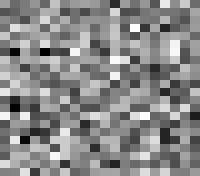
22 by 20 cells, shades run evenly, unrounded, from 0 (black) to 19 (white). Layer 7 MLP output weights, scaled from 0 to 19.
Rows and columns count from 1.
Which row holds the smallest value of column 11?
7
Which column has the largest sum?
12
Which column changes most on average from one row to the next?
5
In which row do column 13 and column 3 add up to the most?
8
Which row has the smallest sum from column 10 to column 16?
21
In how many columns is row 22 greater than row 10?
12
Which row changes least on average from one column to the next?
2
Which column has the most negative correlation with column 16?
1
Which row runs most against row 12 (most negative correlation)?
14
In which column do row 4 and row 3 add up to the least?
15
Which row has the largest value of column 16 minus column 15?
4
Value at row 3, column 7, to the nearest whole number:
13
